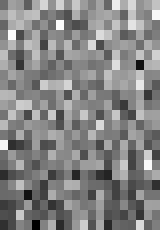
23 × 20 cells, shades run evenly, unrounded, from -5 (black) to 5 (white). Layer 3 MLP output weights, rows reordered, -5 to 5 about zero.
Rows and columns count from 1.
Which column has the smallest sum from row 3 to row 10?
3
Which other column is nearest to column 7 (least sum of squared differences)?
11
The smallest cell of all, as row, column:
23, 5
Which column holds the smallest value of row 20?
4
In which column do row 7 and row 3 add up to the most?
15
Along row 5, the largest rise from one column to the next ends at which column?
7
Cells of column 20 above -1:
19
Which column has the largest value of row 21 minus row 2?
9
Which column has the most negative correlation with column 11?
8
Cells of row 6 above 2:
5
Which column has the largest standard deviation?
18
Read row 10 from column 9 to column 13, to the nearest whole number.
-2 2 -1 1 0
